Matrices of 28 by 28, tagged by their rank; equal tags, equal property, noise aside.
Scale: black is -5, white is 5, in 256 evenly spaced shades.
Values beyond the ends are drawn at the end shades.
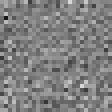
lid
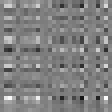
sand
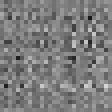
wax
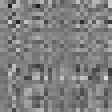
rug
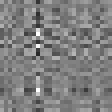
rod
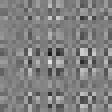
sand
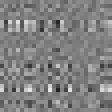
rod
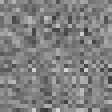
wax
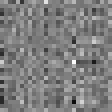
rug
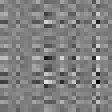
sand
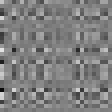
sand
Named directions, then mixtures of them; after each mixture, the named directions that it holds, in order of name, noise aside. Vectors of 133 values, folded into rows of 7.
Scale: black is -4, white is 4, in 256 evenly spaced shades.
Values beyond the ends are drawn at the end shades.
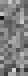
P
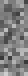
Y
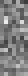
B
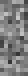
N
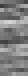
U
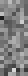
P.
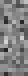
B, Y.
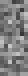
N.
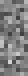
N.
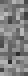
N.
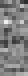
B, U.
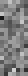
P.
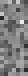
B, P.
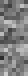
P, U, Y.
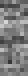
N, U.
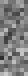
Y.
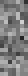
B, N.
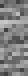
U, Y.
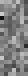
P.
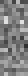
B.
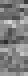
U, Y.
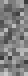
Y.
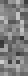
B, N.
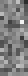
B, N, P.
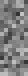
Y.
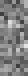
B, P, U.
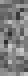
N, U, Y.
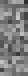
N.
